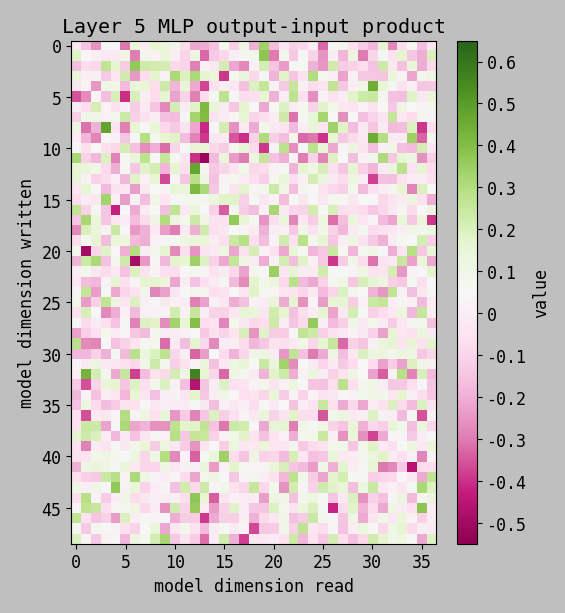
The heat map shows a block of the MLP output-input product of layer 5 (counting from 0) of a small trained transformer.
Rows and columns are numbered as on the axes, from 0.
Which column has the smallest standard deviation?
11
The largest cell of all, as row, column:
32, 12
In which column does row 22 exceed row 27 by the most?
6
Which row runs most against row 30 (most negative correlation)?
10
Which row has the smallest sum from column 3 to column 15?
46
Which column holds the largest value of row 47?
23
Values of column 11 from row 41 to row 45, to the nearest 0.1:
0 -0.1 0.2 -0.1 -0.1
